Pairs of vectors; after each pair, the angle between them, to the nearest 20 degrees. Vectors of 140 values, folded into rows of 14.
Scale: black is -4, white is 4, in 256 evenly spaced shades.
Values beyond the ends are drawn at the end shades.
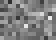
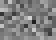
120 degrees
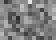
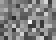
100 degrees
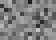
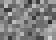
60 degrees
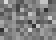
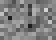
100 degrees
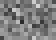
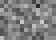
140 degrees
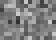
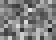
120 degrees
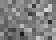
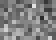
120 degrees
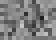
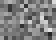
100 degrees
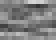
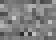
120 degrees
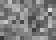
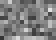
40 degrees
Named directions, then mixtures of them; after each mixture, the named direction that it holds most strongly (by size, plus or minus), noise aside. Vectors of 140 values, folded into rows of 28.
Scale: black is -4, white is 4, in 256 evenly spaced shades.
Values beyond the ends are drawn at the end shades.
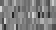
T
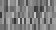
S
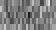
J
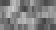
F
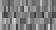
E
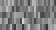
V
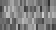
E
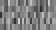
S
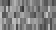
E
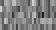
T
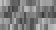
F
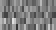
E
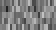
V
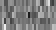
T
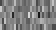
T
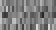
E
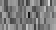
J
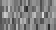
E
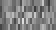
J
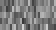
V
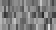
E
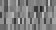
S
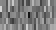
J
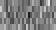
J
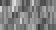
F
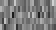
T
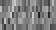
T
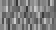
S
